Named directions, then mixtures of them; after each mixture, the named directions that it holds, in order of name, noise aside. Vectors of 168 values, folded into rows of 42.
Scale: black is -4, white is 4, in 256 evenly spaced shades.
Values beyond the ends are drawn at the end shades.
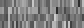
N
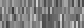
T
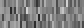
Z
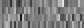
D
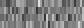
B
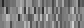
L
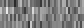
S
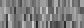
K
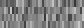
B.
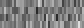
B.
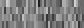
B, T.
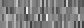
L, S, Z.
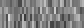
D, K.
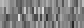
L.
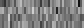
L, N, S.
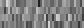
B.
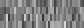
K.
